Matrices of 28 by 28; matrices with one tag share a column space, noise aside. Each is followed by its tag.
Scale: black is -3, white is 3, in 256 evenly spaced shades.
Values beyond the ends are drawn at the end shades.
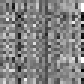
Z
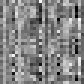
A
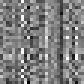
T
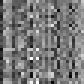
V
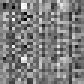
Z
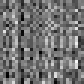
V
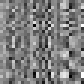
V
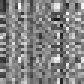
Z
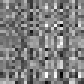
V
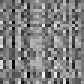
V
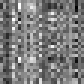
Z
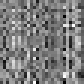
V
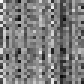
T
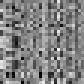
V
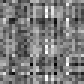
A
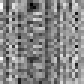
Z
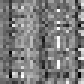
V
